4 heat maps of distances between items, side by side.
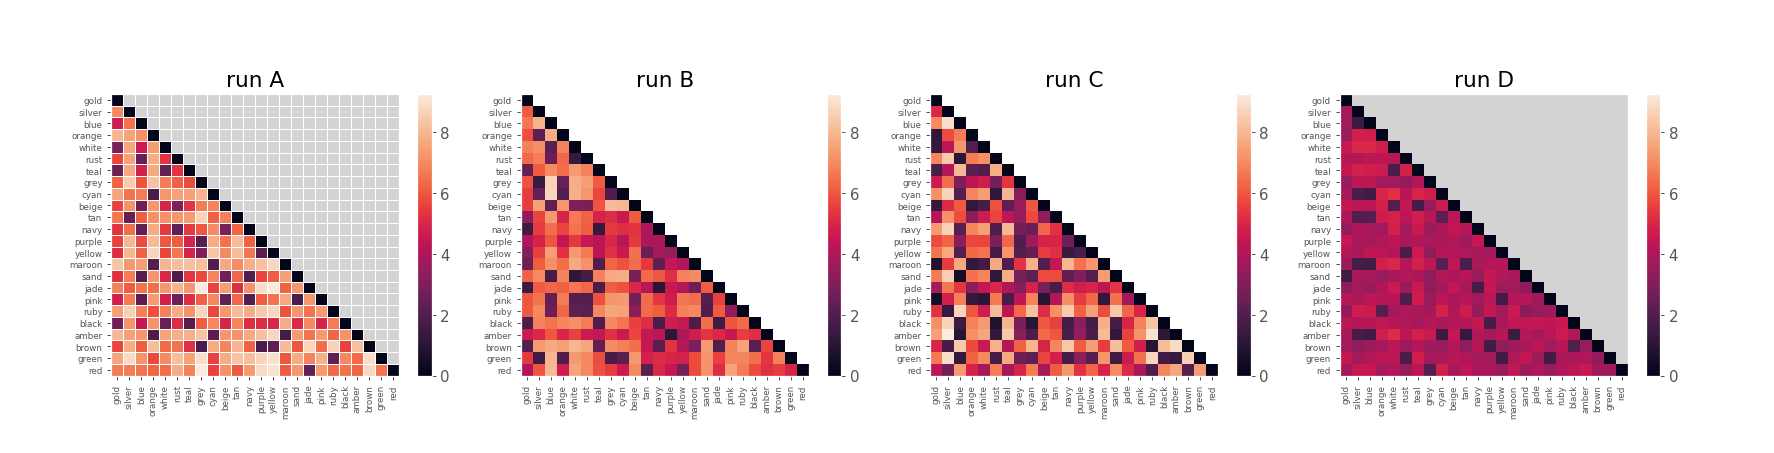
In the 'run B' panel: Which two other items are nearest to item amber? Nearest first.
purple, yellow
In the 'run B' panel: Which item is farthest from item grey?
blue
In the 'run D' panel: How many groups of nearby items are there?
8
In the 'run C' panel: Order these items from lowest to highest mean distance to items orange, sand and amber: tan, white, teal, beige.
beige, tan, white, teal
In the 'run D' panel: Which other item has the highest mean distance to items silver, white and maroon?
orange
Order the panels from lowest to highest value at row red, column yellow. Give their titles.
run B, run D, run C, run A
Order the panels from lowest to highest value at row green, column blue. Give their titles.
run C, run D, run A, run B
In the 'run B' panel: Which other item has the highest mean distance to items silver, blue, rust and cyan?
brown
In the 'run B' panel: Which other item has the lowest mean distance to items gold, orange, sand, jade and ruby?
navy
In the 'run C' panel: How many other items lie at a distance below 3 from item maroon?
6
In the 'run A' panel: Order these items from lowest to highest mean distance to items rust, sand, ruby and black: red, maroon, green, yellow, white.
white, green, yellow, red, maroon
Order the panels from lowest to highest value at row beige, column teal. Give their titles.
run D, run C, run A, run B
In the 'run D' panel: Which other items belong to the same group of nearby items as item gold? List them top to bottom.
sand
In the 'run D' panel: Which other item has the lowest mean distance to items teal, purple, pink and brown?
black
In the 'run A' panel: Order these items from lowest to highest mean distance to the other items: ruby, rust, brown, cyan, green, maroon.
rust, cyan, brown, maroon, ruby, green
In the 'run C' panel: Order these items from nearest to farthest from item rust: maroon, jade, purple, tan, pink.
purple, jade, tan, pink, maroon
